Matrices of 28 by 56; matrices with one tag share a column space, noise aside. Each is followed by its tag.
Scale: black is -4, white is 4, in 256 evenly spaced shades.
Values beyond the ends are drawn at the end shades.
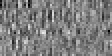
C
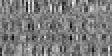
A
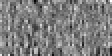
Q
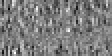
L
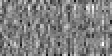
Q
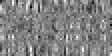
A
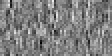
C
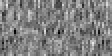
C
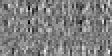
L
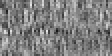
C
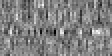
C
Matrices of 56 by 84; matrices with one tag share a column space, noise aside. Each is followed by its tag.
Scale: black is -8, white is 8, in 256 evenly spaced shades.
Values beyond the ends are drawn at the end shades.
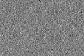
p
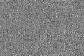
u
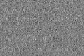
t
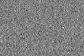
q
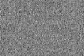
p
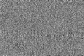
u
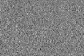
q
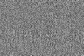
u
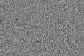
q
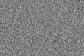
q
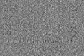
q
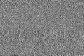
u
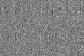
p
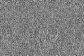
u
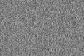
t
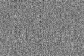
u
